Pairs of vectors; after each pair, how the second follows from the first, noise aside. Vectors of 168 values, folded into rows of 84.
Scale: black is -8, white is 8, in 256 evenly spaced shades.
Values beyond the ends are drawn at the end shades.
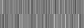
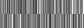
wrapped around, scaled up.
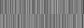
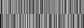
reversed, scaled up.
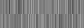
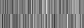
wrapped around, negated, scaled up.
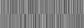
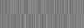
negated, shrunk.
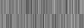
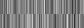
wrapped around, negated, scaled up.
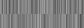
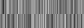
reversed, scaled up.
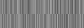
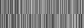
wrapped around, scaled up.
